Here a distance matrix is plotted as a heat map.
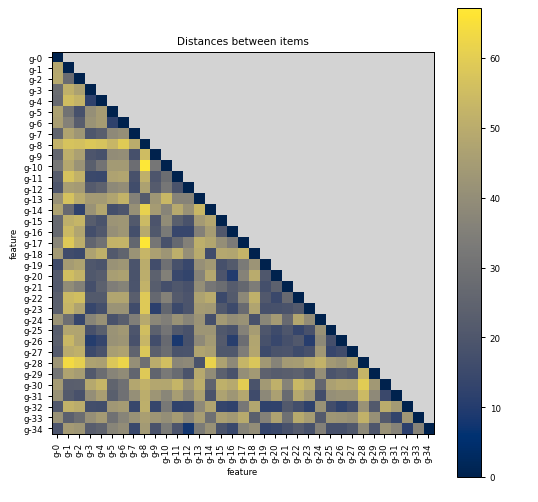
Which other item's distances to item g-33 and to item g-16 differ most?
g-20
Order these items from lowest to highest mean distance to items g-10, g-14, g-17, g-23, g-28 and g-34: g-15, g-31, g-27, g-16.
g-16, g-27, g-15, g-31
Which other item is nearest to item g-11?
g-26
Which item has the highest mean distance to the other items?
g-8
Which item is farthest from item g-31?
g-28
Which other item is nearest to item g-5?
g-6
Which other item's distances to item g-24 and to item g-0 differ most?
g-2
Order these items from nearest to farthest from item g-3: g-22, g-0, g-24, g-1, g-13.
g-22, g-0, g-24, g-13, g-1
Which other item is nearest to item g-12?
g-34
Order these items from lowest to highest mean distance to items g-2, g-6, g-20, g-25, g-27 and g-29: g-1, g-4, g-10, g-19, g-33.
g-19, g-4, g-10, g-33, g-1
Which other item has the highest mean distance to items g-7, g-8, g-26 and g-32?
g-1
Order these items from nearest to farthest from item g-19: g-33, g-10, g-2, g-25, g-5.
g-25, g-10, g-33, g-5, g-2
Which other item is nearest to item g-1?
g-18
